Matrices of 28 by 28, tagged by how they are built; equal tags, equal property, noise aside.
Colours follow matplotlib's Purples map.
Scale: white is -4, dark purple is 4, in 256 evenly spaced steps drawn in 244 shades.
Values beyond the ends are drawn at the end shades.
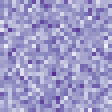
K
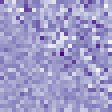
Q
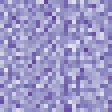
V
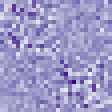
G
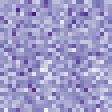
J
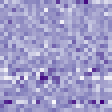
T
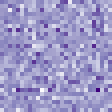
T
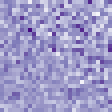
Q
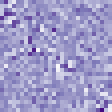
G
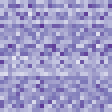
J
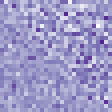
Q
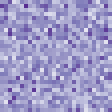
J
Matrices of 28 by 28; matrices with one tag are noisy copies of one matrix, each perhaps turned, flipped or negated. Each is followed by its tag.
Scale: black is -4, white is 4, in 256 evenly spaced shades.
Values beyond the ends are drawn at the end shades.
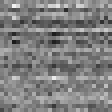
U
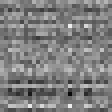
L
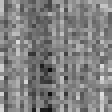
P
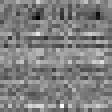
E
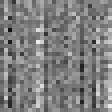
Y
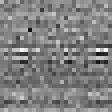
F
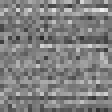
Y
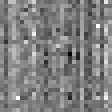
U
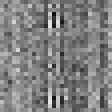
F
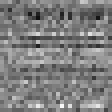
E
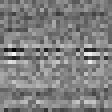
F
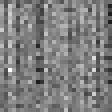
Y
